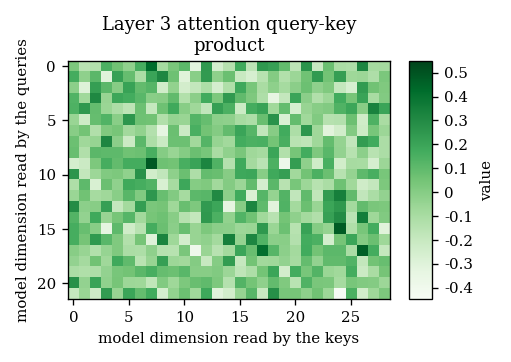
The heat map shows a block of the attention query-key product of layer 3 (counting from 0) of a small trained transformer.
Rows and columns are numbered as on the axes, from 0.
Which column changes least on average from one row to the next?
9
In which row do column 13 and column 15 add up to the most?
12
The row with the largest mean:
13
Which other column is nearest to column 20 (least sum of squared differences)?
5
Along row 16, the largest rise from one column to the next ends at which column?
8
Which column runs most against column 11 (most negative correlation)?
26
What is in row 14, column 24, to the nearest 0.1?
0.3
